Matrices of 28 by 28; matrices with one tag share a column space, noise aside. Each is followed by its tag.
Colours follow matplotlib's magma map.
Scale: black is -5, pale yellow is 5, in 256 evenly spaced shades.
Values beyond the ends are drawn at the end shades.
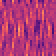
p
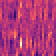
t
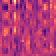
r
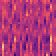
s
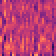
s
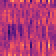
p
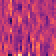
s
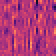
r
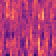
t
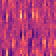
t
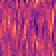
p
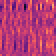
r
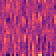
s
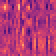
r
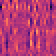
r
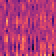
s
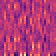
s
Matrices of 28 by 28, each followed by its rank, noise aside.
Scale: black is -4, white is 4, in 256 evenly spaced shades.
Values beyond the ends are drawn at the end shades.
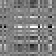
one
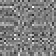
four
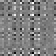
one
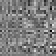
three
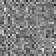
six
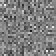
six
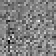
six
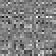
three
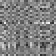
three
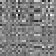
three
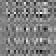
two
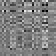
two
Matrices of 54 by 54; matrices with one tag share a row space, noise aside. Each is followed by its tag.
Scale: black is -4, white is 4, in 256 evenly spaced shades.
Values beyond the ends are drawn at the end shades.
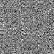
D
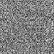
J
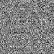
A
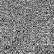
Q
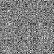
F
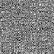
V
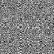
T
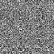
T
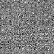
V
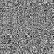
F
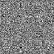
T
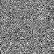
A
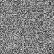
D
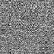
V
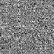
V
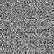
J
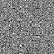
T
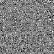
D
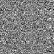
D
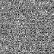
V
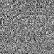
J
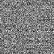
Q
